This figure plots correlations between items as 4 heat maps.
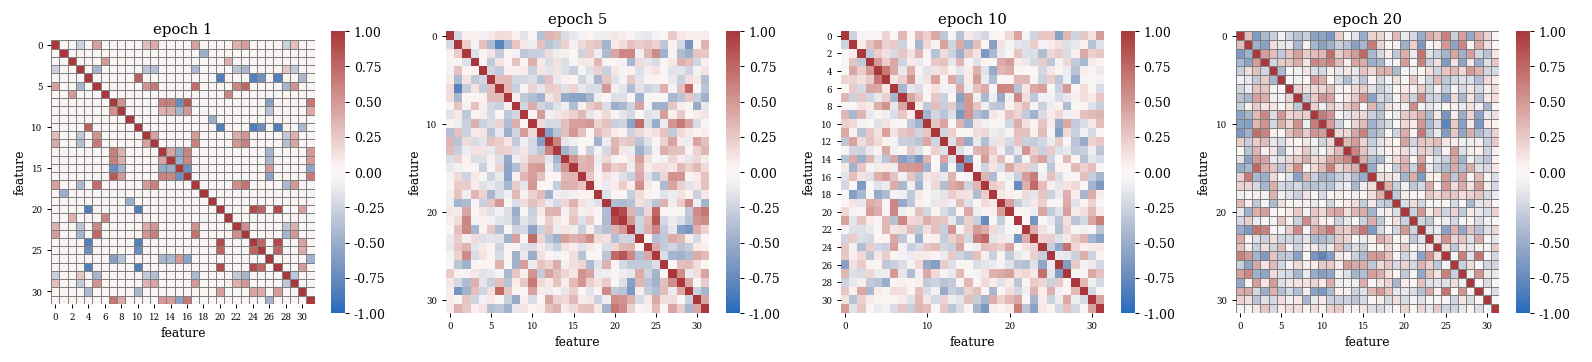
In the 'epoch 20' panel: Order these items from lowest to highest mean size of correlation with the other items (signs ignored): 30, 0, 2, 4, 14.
30, 4, 14, 0, 2
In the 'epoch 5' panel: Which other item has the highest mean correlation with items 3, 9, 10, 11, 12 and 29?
28
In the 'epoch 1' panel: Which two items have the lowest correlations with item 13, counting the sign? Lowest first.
15, 26
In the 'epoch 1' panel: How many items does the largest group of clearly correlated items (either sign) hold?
10
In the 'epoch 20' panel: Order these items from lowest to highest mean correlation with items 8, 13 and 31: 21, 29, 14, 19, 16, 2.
29, 16, 19, 21, 2, 14
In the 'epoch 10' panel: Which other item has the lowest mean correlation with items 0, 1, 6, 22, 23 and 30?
26
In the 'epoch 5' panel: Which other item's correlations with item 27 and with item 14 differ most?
13
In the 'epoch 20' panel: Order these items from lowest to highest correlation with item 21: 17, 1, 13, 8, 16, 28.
17, 13, 28, 1, 16, 8
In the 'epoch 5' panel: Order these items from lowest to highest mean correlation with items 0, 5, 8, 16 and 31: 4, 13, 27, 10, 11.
11, 4, 13, 10, 27
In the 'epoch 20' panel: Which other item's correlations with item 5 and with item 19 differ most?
9
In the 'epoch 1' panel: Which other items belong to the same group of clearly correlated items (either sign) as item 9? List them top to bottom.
19
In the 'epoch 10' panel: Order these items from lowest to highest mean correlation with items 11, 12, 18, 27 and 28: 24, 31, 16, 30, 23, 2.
2, 16, 23, 31, 30, 24
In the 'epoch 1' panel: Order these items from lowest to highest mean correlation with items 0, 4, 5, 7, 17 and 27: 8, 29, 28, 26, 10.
28, 26, 10, 8, 29
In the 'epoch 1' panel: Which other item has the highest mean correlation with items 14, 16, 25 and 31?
7
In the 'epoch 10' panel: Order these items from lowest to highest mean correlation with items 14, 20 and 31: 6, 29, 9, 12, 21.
29, 9, 21, 12, 6
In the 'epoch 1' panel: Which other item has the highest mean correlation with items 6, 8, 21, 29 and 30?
2
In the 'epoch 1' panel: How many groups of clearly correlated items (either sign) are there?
6
